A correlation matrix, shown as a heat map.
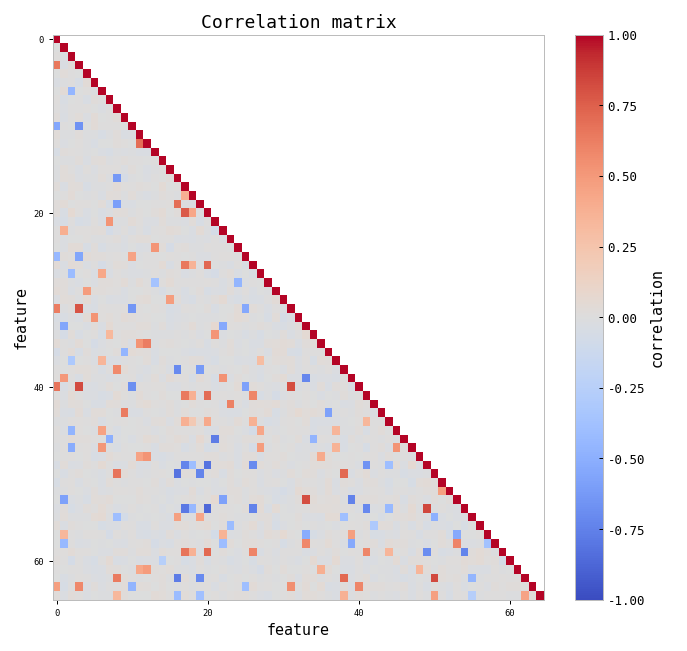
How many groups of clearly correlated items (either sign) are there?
15
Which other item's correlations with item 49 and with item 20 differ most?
54
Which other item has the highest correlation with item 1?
39
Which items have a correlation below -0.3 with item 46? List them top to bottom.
7, 21, 34
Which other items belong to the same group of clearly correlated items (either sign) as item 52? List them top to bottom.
51
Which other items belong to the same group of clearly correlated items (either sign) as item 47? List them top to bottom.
2, 6, 27, 37, 45
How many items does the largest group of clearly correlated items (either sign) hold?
9
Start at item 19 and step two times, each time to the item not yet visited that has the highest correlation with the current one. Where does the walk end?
55
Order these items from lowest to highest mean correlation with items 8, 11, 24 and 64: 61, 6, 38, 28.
28, 6, 61, 38
